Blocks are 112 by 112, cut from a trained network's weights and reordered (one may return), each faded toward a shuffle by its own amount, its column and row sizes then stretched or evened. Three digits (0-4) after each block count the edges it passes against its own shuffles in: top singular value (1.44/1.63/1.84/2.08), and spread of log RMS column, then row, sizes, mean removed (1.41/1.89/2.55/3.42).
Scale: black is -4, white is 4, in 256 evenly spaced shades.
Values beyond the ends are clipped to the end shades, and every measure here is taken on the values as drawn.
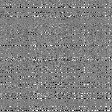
2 2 4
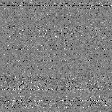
1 1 3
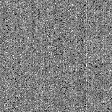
1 1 0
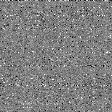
0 0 3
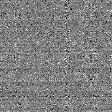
2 2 0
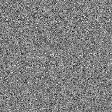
1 0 3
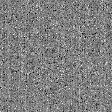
1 0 1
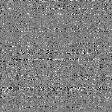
1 0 4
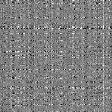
4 2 4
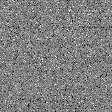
0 0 0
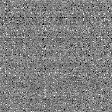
2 2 1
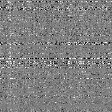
2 0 4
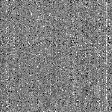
2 2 1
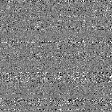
1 2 4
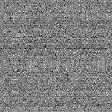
3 1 1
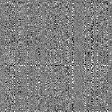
4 4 2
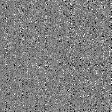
0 3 1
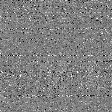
0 0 3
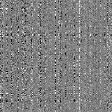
3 4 1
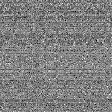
4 0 0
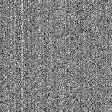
2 1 0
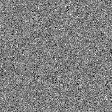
0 2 0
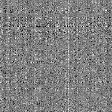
3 1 3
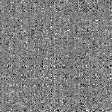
1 2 3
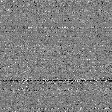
3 0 3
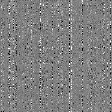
2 4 1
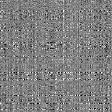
4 1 4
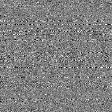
2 0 4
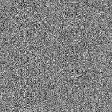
3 2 0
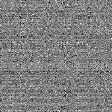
4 2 0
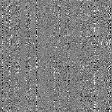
4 4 2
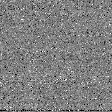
1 0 2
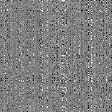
3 4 2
